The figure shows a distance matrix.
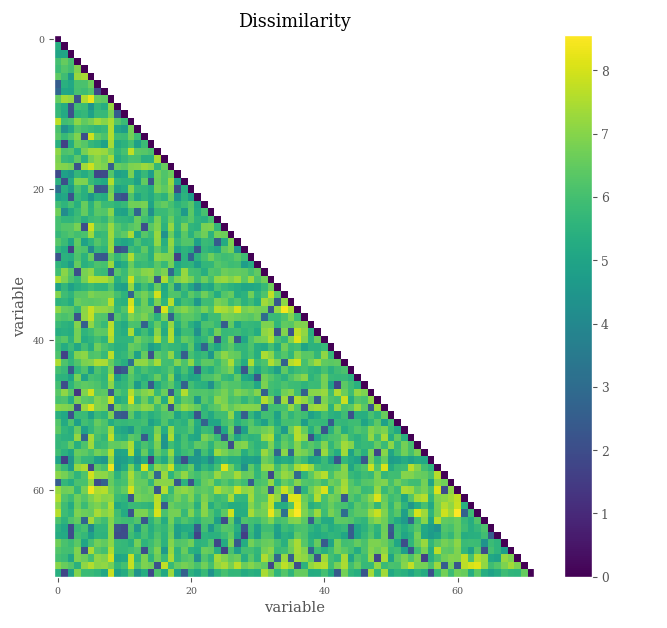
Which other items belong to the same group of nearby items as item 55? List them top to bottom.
33, 35, 39, 48, 69
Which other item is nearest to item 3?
47
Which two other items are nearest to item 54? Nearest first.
26, 16
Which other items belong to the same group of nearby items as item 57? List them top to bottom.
5
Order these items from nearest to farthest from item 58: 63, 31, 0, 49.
49, 31, 0, 63
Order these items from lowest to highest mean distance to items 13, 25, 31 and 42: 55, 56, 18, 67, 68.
68, 56, 18, 67, 55
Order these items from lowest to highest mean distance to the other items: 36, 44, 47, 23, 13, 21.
21, 44, 23, 13, 47, 36
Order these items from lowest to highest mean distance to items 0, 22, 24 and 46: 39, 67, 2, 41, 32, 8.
41, 67, 2, 39, 8, 32
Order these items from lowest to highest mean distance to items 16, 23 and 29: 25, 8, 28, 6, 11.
6, 28, 25, 11, 8
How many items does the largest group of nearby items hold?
9
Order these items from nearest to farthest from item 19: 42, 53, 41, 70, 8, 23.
42, 23, 41, 53, 70, 8
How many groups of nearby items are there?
15
